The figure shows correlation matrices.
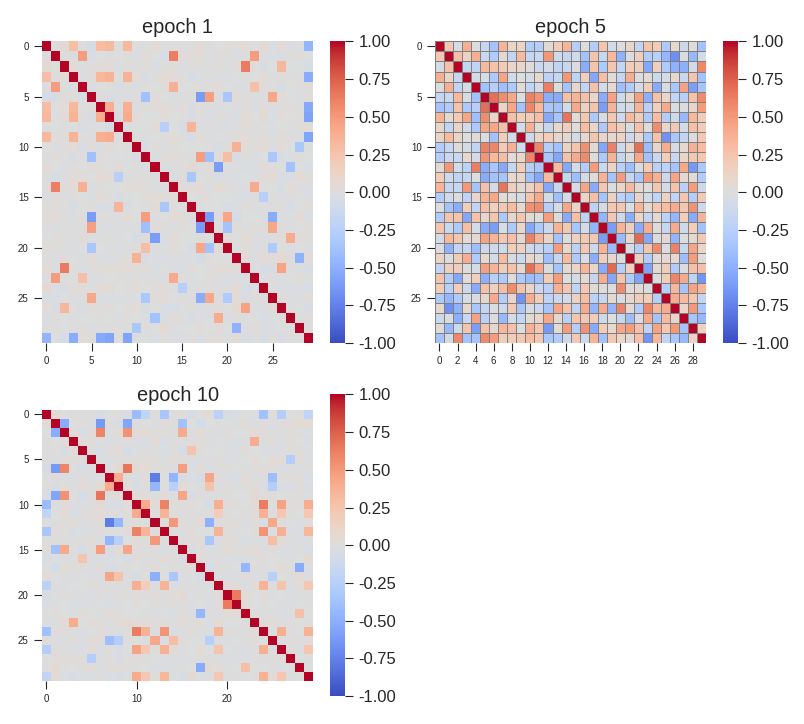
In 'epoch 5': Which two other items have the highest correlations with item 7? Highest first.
14, 5
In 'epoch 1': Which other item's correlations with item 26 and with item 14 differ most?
1
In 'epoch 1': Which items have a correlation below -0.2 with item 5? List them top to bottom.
11, 17, 20
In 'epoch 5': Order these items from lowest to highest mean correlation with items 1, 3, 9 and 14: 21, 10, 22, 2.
10, 2, 22, 21
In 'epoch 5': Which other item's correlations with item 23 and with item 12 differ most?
26
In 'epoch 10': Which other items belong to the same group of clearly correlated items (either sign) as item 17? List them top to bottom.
22, 28
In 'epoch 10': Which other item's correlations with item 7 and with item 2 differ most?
12
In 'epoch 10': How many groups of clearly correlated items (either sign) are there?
8
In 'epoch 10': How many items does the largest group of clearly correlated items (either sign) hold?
8
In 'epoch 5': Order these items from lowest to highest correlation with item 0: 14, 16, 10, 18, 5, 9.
10, 5, 16, 9, 18, 14
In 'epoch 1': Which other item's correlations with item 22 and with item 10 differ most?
2
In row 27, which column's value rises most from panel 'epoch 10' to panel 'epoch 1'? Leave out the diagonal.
19
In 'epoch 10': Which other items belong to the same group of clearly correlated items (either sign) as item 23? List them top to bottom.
3
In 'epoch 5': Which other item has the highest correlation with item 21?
28
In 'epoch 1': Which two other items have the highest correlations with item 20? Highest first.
17, 11
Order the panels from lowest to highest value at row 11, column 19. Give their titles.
epoch 1, epoch 10, epoch 5
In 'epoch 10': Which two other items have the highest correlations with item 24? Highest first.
10, 13
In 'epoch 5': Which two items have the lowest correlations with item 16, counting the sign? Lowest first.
2, 1
